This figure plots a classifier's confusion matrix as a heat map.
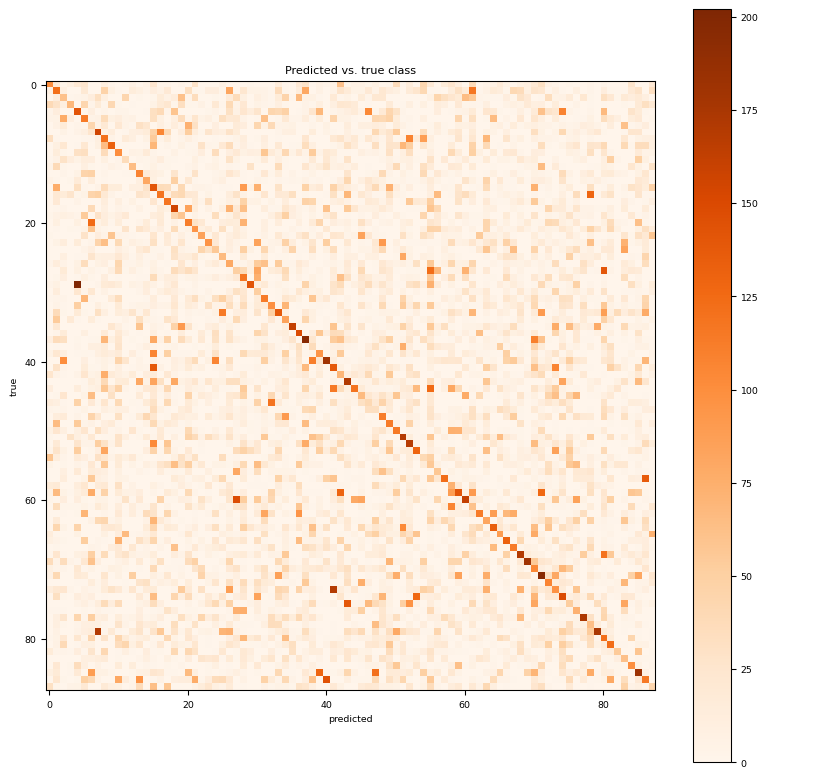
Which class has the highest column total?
15
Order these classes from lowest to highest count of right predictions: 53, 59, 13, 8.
13, 8, 53, 59
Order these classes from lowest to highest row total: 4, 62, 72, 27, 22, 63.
72, 22, 63, 62, 27, 4
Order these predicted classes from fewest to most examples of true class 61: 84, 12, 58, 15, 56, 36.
56, 12, 15, 84, 36, 58
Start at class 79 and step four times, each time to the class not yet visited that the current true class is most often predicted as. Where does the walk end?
47
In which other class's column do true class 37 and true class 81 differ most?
70
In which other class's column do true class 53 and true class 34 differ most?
8
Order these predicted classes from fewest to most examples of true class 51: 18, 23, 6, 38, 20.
18, 6, 23, 20, 38
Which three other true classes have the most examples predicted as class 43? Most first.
75, 16, 18
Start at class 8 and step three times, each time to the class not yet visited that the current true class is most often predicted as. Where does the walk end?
28
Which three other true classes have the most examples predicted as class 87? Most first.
65, 22, 15
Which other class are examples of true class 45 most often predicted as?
60
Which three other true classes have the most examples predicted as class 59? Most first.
71, 50, 84
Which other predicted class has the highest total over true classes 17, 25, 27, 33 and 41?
80
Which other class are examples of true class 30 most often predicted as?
73
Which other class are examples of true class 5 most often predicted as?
2
